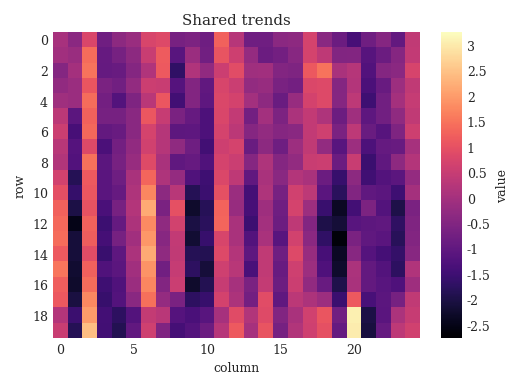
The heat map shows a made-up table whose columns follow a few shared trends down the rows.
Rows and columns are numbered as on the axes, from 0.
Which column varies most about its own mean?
20
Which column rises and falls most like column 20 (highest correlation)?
2
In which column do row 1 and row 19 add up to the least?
21
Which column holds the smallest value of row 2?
8
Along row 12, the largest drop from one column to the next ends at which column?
1
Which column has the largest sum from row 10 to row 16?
6
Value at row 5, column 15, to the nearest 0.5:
-0.5
